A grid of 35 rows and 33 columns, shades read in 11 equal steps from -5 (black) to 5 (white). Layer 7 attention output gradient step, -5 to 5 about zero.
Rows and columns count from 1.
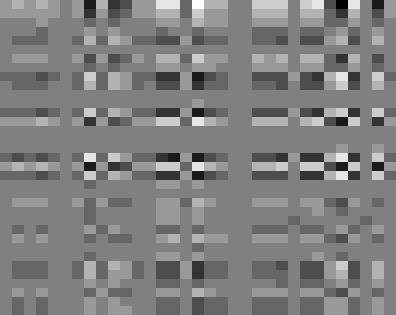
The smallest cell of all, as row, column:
1, 29
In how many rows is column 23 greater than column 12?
9
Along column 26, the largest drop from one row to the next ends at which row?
20
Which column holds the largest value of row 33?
17
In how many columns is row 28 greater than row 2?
7
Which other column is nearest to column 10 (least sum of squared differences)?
32
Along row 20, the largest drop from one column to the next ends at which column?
30
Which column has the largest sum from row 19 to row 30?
15
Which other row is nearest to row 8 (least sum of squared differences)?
3
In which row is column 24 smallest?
18
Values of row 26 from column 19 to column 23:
0 0 0 -1 -1
